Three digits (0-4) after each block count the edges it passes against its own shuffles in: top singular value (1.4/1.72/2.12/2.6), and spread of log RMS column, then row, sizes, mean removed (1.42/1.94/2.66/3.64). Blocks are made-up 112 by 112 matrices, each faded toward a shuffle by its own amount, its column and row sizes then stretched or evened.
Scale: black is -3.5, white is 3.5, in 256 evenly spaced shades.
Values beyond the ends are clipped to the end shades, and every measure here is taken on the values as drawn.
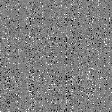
2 3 1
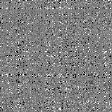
2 3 3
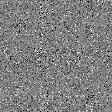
0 2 1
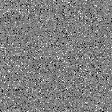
2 1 1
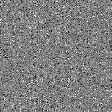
3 1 0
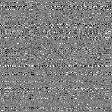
4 0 4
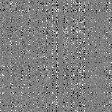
1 4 3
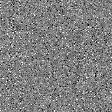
1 1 0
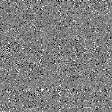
2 2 2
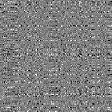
4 2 3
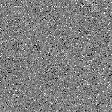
2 0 0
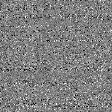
1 1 3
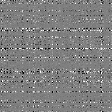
4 3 4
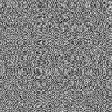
4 1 1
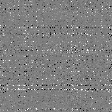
3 2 3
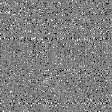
3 0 3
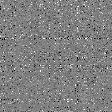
1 2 3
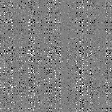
3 4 3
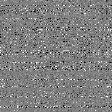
0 2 4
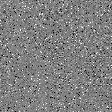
2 0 0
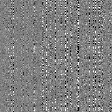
4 4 0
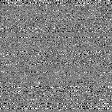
0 0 4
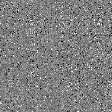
2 2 1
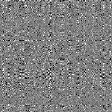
4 3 3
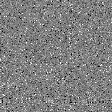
1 1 0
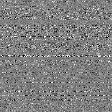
1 1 4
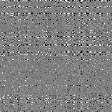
4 2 4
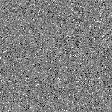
2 0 0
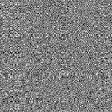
4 1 2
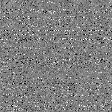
1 0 3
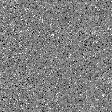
1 1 0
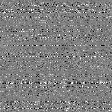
3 0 4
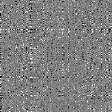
4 3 2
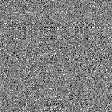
3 0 2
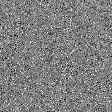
0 0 0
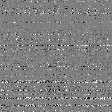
1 1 4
